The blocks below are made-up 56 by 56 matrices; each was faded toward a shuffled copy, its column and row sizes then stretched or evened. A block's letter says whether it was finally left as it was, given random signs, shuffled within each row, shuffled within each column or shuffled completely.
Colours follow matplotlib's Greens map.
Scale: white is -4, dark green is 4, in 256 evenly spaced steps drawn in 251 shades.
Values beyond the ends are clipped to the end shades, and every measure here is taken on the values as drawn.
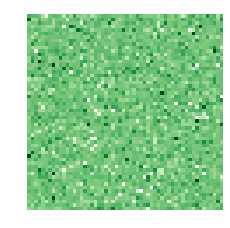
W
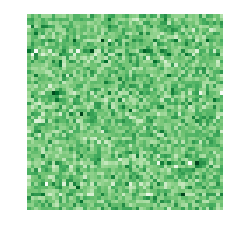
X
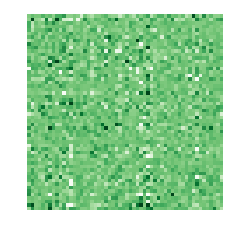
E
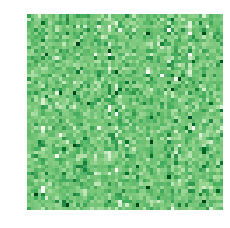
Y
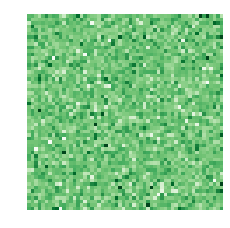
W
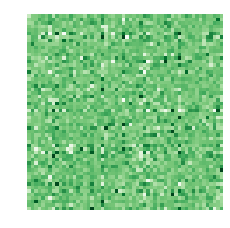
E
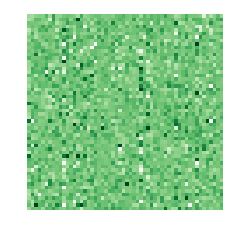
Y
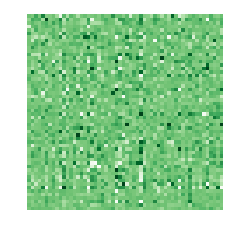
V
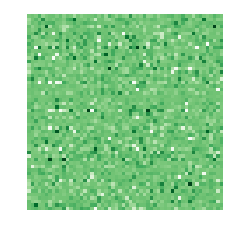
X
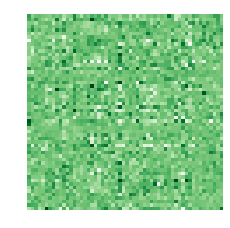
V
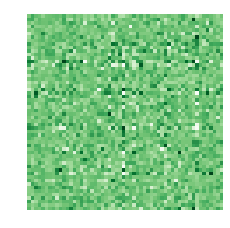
E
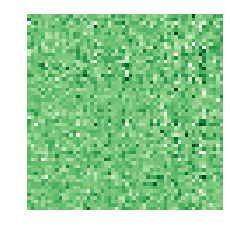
E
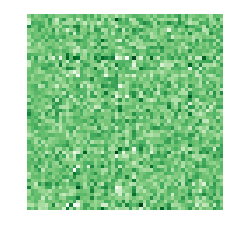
V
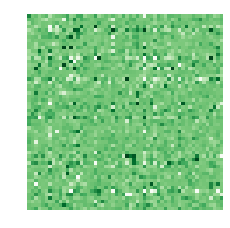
E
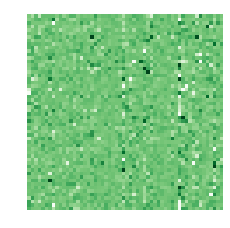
Y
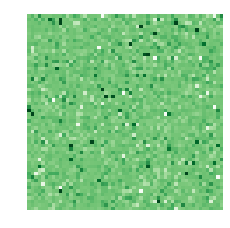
W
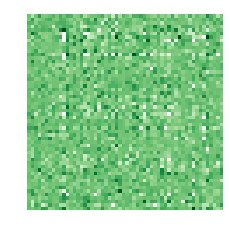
V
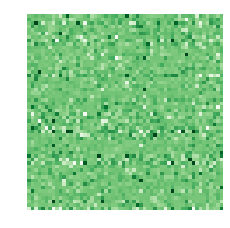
X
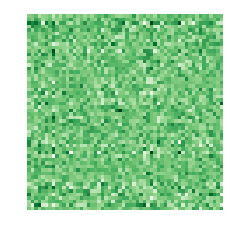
E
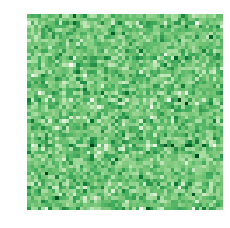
X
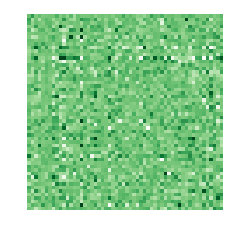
V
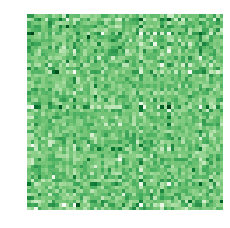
V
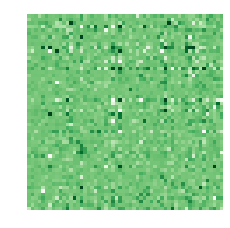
E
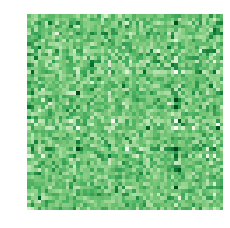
E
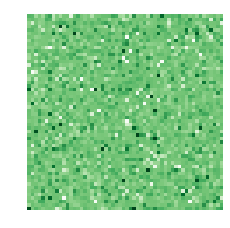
W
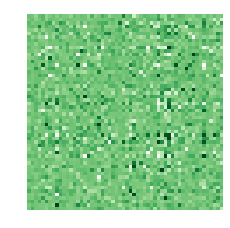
E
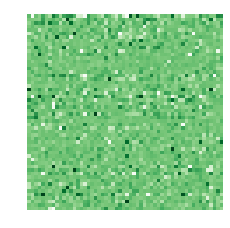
X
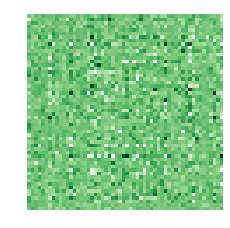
E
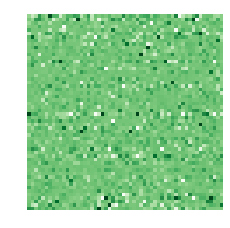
X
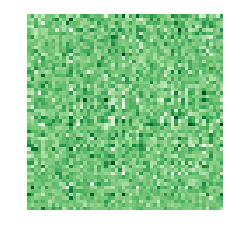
V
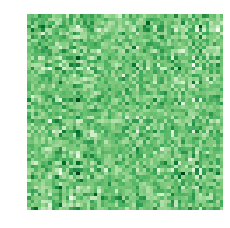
V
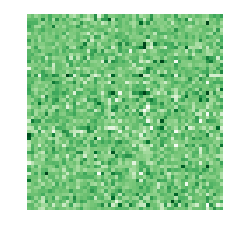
E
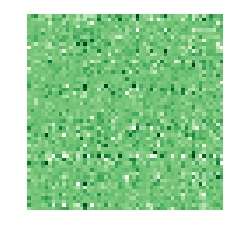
E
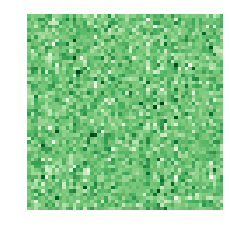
Y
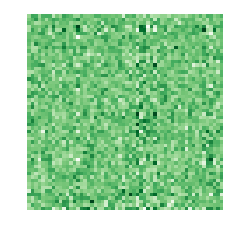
V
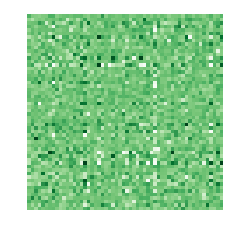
E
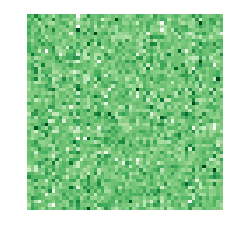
Y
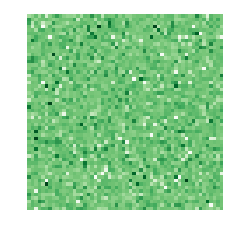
W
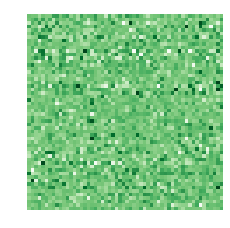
X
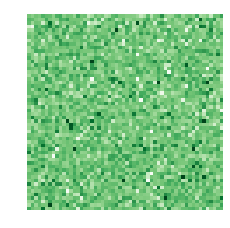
W
